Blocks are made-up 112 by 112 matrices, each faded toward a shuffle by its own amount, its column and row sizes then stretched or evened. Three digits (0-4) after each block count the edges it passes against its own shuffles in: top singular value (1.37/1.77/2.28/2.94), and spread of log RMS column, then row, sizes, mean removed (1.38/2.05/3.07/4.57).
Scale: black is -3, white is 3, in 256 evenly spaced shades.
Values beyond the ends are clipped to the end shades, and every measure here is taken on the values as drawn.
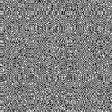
4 1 0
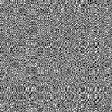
4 2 1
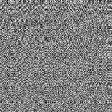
4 1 2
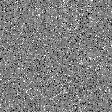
2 0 0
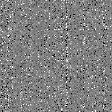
0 3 1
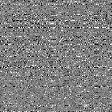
3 0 3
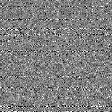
3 0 3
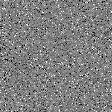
1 1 0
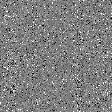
1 2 0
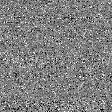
1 0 2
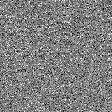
2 0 0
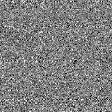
2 1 2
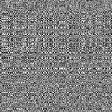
4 2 3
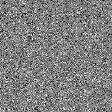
2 1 1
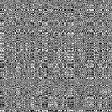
4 2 3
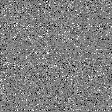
0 1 2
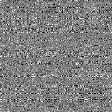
3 0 3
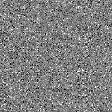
2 1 0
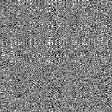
3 2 2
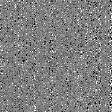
2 3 0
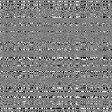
4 2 4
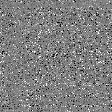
2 1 2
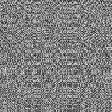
4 0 1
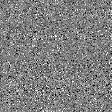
1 1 2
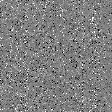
0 2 0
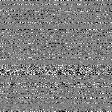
1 0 4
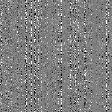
3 4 0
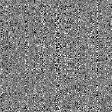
2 3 2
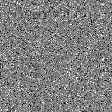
2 0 0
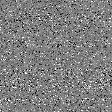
0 0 2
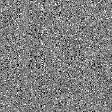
0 2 1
